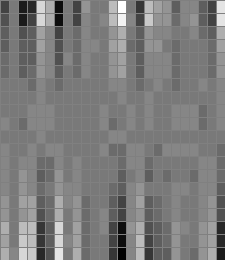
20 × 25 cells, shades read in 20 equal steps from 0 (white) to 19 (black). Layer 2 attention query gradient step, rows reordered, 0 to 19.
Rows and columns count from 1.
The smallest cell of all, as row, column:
1, 14
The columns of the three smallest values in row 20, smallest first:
7, 3, 4
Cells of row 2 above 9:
12
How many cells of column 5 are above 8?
14
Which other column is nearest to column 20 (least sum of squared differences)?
15
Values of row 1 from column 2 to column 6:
10 17 16 3 6
